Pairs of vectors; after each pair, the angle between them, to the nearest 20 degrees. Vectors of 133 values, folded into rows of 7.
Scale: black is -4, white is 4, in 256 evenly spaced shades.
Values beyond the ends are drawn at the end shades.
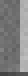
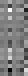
100 degrees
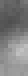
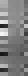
120 degrees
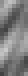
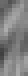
160 degrees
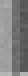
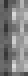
140 degrees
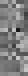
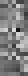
20 degrees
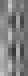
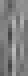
140 degrees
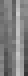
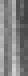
100 degrees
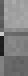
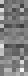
120 degrees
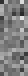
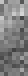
140 degrees
